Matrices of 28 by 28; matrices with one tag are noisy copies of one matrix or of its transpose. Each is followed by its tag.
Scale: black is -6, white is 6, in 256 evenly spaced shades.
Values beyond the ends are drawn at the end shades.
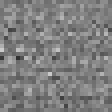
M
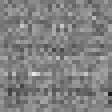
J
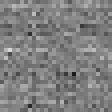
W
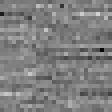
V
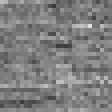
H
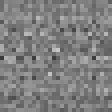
M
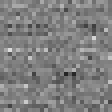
W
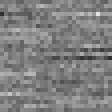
V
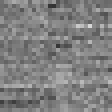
H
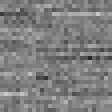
V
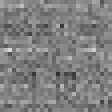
W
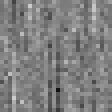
V
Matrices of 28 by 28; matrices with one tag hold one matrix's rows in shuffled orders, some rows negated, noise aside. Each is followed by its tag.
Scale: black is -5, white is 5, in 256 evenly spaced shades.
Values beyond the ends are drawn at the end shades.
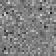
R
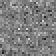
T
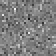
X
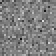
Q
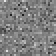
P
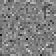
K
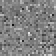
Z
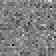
Z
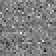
Q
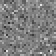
R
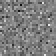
Q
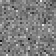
K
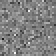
X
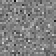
X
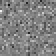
K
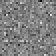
R
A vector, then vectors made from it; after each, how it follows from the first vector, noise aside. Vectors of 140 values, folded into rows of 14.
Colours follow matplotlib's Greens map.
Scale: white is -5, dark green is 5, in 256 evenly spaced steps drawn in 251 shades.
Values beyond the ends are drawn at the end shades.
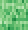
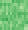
wrapped around, negated, shrunk.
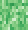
sign-scrambled.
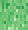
negated, partly zeroed.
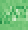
negated, partly zeroed.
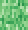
wrapped around, negated.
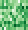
reversed, negated, scaled up.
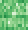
wrapped around, negated.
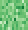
sign-scrambled.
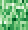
scaled up.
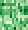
wrapped around, scaled up.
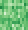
wrapped around, negated.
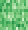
wrapped around, negated.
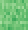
shrunk.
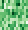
wrapped around, scaled up.
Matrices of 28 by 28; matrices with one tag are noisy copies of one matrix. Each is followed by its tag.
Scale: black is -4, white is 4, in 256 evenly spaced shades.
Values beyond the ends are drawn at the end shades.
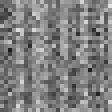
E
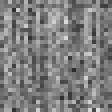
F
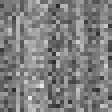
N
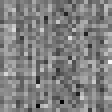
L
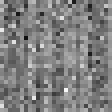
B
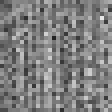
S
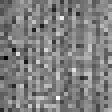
S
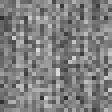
S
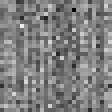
L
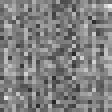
L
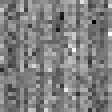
B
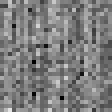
F
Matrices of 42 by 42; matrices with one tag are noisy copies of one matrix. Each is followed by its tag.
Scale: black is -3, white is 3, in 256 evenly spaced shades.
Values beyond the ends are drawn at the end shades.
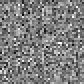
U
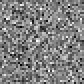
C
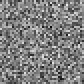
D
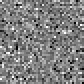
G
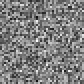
C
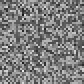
U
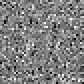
G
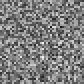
D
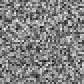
C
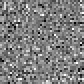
G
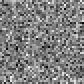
G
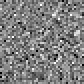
D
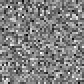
U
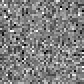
U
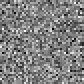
G
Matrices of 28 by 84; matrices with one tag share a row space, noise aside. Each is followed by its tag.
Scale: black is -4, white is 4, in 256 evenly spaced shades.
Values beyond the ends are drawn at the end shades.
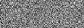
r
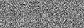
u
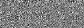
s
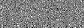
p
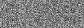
r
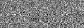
u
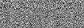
p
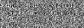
r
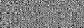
s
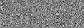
p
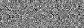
r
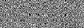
u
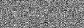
u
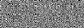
r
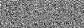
r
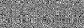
p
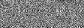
p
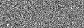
s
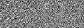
s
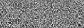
r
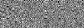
s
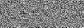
u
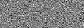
u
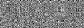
s
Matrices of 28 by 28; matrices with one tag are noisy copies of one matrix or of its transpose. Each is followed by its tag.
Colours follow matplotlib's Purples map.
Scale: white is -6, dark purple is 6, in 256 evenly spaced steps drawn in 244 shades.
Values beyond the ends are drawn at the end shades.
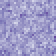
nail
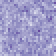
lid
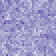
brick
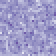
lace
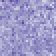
brick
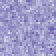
lace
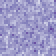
lace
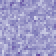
nail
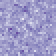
lid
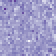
brick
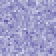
lace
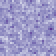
lace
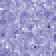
nail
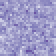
lace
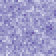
lace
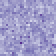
lace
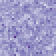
lid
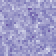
lid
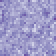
nail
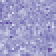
brick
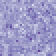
lid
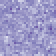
lace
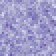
lid
